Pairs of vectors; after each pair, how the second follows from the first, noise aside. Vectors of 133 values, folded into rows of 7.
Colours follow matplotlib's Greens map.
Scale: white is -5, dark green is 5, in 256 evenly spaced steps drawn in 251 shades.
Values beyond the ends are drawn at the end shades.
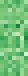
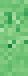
wrapped around, partly zeroed.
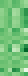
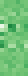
reversed, negated, partly zeroed.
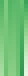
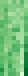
negated.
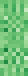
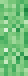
negated.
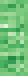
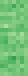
shrunk.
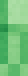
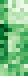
scaled up.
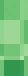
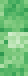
wrapped around, negated.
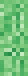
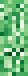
scaled up.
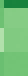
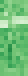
wrapped around, negated.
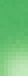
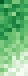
scaled up.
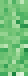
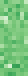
wrapped around, partly zeroed.
